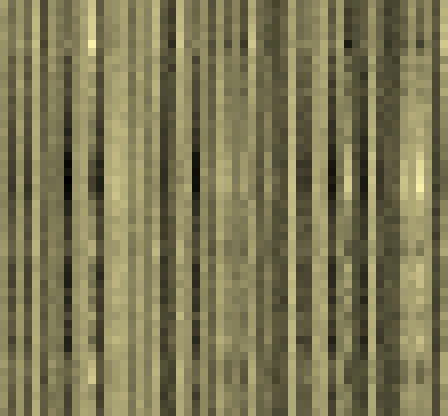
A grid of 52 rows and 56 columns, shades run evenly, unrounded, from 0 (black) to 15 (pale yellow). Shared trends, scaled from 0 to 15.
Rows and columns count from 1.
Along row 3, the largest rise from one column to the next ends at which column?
23
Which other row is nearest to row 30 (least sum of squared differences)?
37
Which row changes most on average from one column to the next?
24
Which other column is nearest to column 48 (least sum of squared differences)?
4
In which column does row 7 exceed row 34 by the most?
12
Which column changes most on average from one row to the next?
44
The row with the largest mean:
7
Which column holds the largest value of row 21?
53
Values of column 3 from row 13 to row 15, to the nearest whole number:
9 9 9
